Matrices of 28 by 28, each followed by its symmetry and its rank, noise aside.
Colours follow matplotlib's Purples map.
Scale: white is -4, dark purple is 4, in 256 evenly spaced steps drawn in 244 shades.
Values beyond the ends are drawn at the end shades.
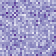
symmetric, rank seven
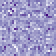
antisymmetric, rank six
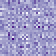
antisymmetric, rank six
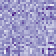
symmetric, rank six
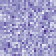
no symmetry, rank seven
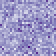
no symmetry, rank eight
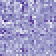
antisymmetric, rank six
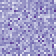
no symmetry, rank eight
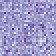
symmetric, rank six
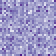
no symmetry, rank eight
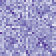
symmetric, rank six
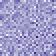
symmetric, rank eight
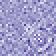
symmetric, rank six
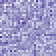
symmetric, rank seven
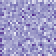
antisymmetric, rank eight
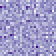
antisymmetric, rank six
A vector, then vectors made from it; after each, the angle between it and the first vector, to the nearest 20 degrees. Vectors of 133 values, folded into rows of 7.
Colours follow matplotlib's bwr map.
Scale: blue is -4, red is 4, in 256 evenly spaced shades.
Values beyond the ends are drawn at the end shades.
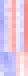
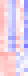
160 degrees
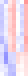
20 degrees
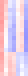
160 degrees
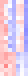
160 degrees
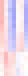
160 degrees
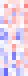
60 degrees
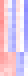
160 degrees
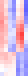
140 degrees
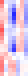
140 degrees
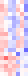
140 degrees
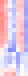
140 degrees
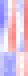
20 degrees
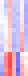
120 degrees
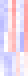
20 degrees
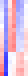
60 degrees
